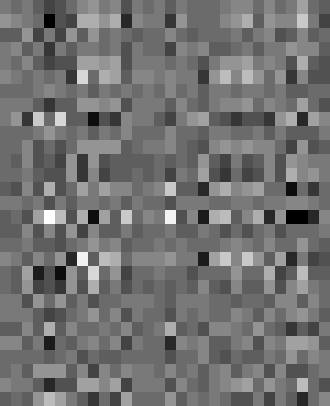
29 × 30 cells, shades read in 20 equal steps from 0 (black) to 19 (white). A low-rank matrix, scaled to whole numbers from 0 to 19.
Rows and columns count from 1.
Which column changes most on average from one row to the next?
5
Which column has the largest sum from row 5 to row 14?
8
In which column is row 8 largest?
28
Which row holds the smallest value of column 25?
16
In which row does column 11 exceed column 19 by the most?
19
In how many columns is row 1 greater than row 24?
15
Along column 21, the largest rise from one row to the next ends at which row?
14
